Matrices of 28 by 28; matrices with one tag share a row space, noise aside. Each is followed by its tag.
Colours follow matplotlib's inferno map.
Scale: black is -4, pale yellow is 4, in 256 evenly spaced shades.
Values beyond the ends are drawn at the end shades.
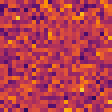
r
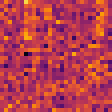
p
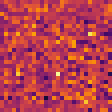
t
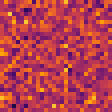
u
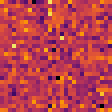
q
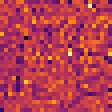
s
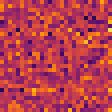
s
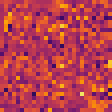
p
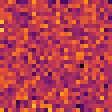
r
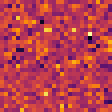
t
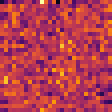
q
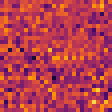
p
